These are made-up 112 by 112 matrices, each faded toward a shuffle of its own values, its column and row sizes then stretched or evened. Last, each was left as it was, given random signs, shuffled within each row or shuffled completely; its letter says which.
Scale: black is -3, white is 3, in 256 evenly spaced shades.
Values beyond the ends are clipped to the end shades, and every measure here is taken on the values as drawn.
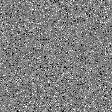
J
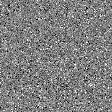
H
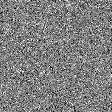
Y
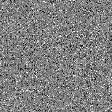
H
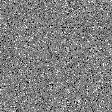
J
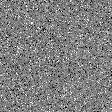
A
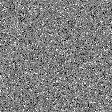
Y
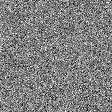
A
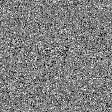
Y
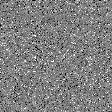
H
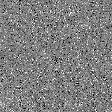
H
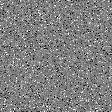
Y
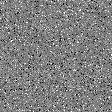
Y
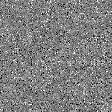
H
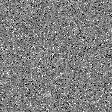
Y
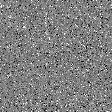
J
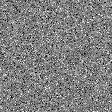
A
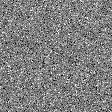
A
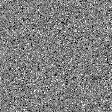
J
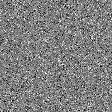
A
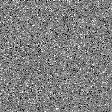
H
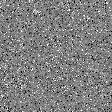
Y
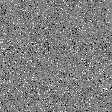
Y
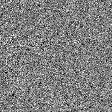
J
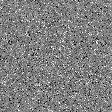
Y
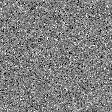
A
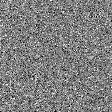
J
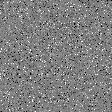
Y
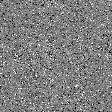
J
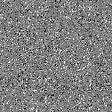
H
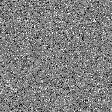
Y
